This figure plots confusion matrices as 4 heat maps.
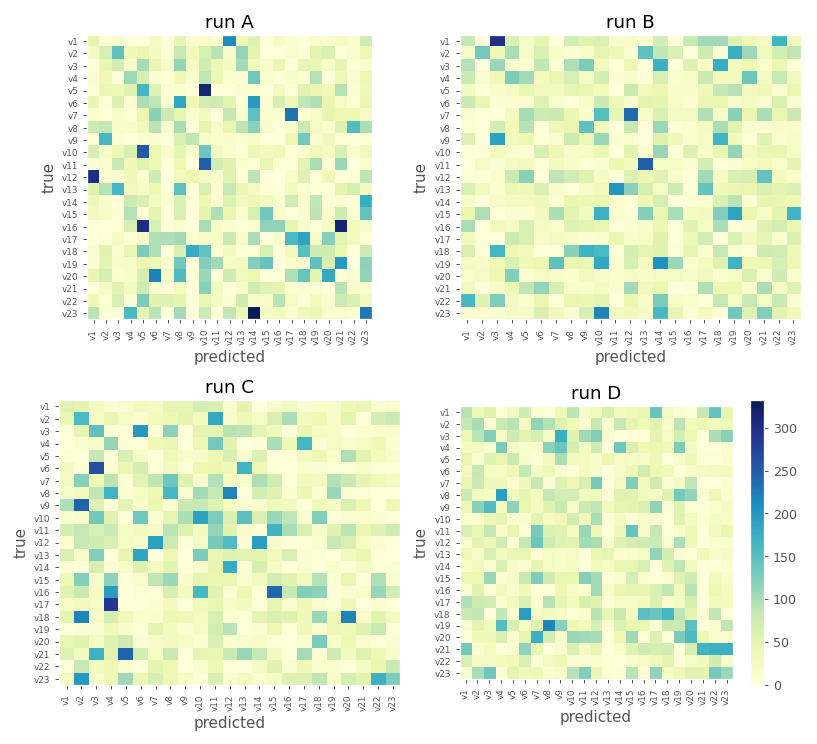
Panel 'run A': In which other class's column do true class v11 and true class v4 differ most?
v10
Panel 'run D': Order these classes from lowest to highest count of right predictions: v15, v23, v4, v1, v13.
v13, v15, v1, v23, v4
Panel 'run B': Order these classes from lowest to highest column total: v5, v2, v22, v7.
v2, v7, v5, v22
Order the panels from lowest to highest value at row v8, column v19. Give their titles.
run A, run B, run C, run D
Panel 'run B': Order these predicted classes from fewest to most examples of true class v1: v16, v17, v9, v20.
v20, v9, v16, v17
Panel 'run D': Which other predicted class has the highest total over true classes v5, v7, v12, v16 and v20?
v15
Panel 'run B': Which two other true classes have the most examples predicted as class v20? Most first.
v4, v2
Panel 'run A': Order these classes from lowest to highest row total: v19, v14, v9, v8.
v9, v14, v8, v19
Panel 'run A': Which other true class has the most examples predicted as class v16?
v22
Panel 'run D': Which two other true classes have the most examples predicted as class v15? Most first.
v11, v7
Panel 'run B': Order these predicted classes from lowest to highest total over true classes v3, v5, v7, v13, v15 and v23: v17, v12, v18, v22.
v22, v17, v18, v12
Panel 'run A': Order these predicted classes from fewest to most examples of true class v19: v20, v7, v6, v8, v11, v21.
v7, v6, v20, v11, v8, v21
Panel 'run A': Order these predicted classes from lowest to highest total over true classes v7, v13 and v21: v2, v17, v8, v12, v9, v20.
v9, v20, v2, v12, v8, v17
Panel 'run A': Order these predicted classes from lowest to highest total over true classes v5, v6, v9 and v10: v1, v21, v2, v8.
v1, v21, v2, v8
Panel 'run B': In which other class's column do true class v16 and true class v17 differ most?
v18
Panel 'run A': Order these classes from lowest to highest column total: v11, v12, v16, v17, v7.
v7, v16, v11, v17, v12
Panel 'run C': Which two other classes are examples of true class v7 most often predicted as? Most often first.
v8, v2
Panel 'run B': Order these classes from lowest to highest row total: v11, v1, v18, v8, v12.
v11, v8, v12, v18, v1
